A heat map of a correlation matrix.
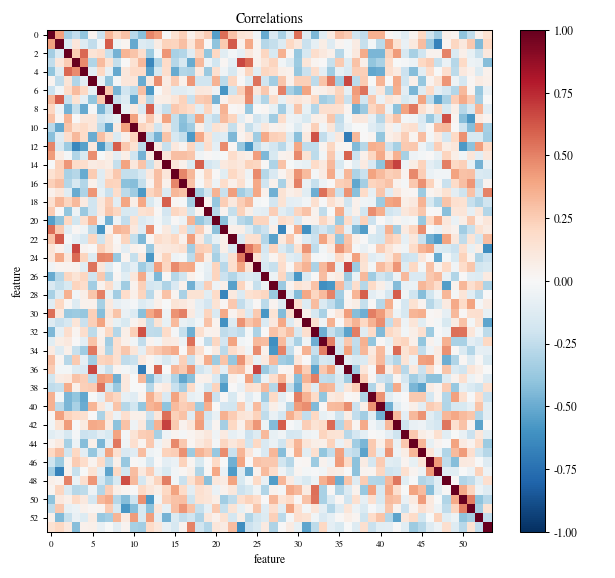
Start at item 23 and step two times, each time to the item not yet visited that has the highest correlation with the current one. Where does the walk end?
24
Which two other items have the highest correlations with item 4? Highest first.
2, 3
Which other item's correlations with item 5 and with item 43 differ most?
36
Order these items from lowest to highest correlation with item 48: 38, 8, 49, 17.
8, 49, 17, 38
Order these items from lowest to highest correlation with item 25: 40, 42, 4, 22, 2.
4, 2, 22, 40, 42
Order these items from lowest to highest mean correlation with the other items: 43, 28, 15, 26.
26, 43, 28, 15
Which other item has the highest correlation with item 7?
1
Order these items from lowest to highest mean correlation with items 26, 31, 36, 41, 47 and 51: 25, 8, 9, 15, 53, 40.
9, 53, 8, 40, 15, 25
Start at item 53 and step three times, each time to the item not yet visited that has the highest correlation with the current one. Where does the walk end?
34
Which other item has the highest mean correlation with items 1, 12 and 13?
0
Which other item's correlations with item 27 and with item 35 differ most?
32
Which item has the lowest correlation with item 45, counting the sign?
38
